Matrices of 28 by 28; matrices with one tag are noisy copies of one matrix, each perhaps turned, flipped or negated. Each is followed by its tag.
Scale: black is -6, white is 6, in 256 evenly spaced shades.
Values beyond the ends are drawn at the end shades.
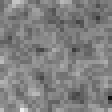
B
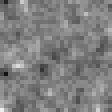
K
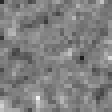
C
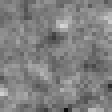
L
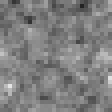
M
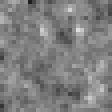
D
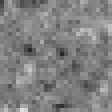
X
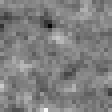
L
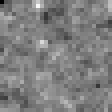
K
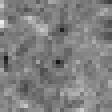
X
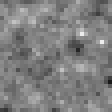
D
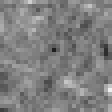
X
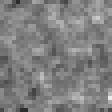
B
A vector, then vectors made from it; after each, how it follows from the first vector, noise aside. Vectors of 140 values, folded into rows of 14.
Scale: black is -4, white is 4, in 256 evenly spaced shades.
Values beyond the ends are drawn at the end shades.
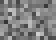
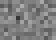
wrapped around, negated, shrunk.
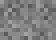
wrapped around, shrunk.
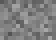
reversed, shrunk.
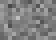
wrapped around, negated, shrunk.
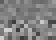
wrapped around, negated, partly zeroed.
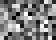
reversed, scaled up.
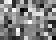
wrapped around, negated, scaled up.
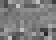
wrapped around, negated, partly zeroed.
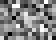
reversed, scaled up.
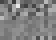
reversed, partly zeroed.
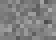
wrapped around, negated, shrunk.
